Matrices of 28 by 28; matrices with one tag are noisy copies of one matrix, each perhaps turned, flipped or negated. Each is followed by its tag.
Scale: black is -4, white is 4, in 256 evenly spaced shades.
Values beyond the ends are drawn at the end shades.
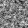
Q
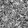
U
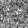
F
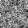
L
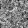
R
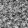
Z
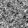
U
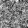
L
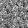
Z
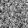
Z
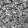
Z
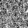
Z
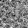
Z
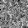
R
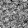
Z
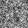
F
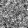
R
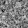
U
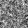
Q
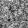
F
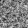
Z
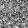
Z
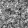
F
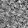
Z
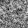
F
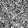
U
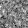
U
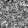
Q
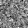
R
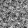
Z
